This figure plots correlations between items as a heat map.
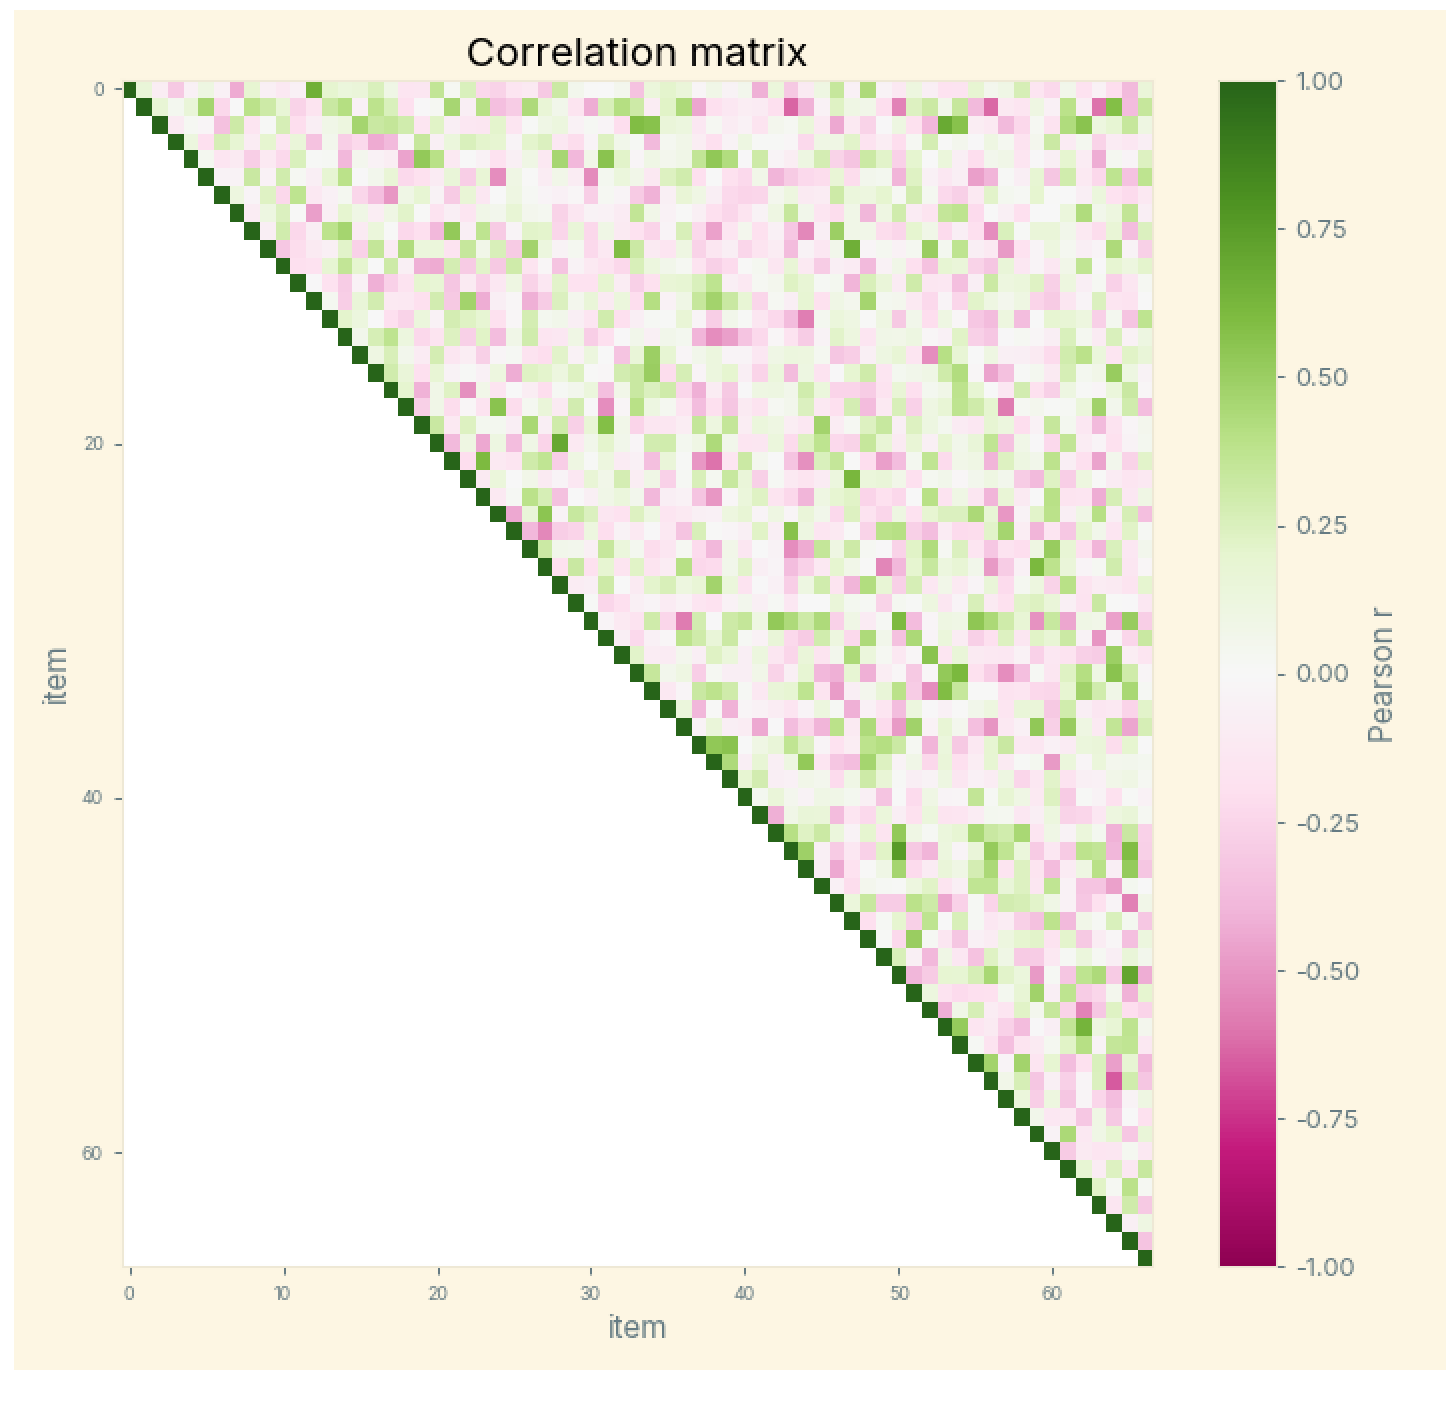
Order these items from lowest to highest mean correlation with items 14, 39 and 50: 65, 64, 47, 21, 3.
3, 21, 64, 47, 65
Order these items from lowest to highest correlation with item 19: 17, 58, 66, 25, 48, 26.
17, 58, 25, 66, 48, 26
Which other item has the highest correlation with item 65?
50
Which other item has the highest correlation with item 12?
0
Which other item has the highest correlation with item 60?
26
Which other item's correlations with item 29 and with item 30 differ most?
59
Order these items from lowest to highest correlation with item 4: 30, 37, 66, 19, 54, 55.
55, 54, 30, 66, 37, 19
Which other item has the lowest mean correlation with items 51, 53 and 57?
18
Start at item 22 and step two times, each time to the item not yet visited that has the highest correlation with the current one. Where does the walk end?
9
